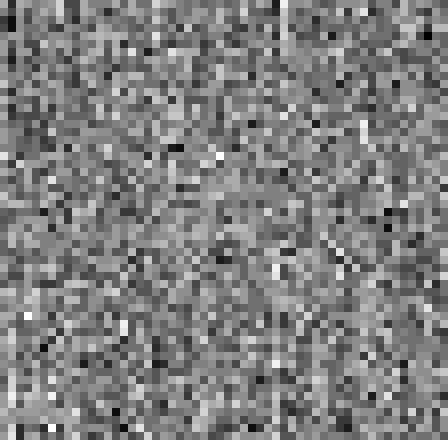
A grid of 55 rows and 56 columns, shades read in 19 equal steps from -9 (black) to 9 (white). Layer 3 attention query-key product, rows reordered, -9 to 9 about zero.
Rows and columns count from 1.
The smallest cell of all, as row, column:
5, 54
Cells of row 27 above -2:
37
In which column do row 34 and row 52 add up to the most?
35
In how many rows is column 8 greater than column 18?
25
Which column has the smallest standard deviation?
45
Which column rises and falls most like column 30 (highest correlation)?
22
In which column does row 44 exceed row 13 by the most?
19
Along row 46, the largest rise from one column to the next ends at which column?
52
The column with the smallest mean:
44
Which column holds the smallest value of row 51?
21
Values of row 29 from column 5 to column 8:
3 2 -6 1
